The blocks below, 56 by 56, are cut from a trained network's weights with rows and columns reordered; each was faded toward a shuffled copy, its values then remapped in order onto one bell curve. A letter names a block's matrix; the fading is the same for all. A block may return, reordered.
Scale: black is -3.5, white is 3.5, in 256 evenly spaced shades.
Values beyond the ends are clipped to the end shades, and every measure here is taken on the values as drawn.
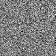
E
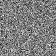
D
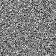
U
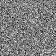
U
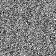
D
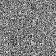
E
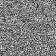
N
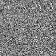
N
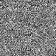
N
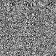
N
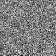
E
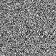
U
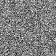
D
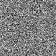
D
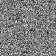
N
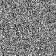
U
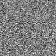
E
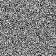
U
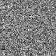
N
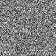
U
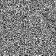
U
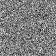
U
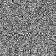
E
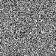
N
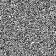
D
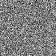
D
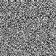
E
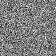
D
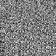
E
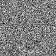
U
